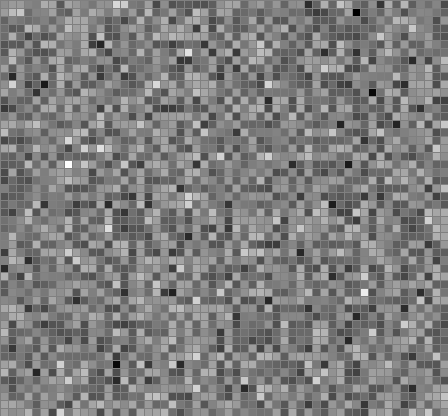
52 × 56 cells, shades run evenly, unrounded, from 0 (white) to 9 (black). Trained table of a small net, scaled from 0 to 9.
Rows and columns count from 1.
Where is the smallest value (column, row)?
9, 21
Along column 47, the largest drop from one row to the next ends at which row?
13
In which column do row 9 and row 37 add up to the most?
22
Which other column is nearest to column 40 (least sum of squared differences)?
27
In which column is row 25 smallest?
24
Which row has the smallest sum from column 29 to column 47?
32
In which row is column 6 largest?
11
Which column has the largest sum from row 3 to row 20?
45
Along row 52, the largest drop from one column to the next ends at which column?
8
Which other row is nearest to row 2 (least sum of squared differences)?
40
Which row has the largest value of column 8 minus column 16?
1
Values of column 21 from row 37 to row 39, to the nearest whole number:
7 4 5
